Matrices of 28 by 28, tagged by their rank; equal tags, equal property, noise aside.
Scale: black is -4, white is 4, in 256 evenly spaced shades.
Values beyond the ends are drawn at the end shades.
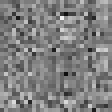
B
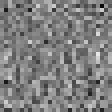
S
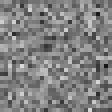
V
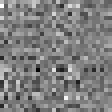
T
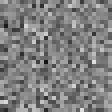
V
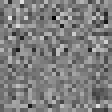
B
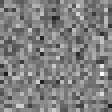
B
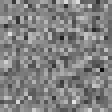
B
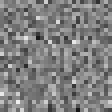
S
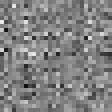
B
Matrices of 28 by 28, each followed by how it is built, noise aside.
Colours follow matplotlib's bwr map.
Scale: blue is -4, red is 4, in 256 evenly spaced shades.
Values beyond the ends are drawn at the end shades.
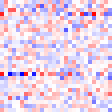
uneven rows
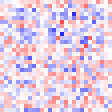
blocks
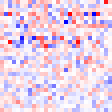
uneven rows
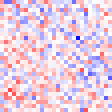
Toeplitz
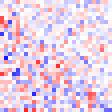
lower triangular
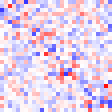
block diagonal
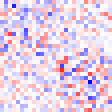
block diagonal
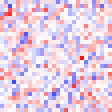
Hankel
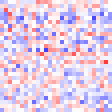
blocks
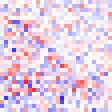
lower triangular
